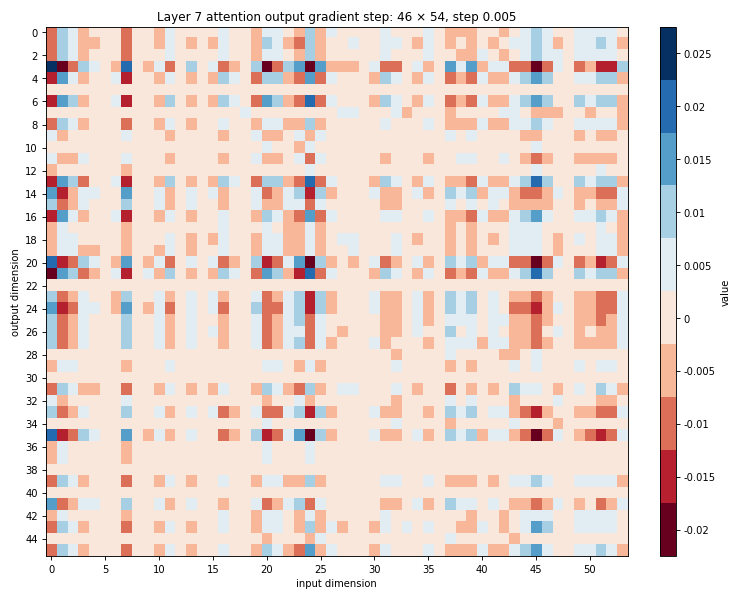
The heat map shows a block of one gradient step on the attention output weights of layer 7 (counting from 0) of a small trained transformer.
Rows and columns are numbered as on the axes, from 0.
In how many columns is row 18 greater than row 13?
13
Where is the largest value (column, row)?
0, 3
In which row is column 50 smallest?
35
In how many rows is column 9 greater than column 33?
2
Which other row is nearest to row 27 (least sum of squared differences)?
25
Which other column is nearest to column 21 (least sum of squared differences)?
16
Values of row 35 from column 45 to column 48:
-0.02 -0.01 0.005 0
